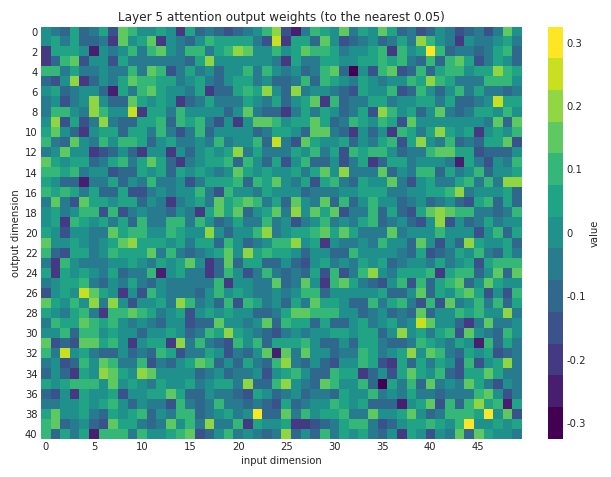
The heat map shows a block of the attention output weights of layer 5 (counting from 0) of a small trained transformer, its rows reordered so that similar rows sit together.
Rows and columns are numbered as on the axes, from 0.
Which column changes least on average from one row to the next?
33
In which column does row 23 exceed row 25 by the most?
19
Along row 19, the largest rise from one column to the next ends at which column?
3
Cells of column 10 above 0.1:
1
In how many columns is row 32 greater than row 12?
21
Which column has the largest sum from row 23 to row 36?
4
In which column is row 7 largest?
47
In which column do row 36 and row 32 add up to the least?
24
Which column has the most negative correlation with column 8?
49
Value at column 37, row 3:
0.1
